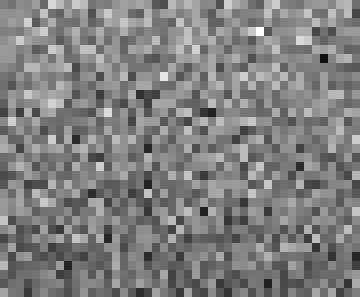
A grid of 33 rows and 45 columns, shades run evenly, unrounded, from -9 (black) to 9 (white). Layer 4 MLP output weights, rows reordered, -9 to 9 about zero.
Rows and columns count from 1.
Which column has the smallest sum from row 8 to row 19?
10
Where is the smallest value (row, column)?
7, 41
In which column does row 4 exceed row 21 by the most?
33
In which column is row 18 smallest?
13
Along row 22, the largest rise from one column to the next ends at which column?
19
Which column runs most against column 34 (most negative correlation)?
45
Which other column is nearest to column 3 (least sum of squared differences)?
27
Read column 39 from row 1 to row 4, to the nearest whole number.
1 5 1 3
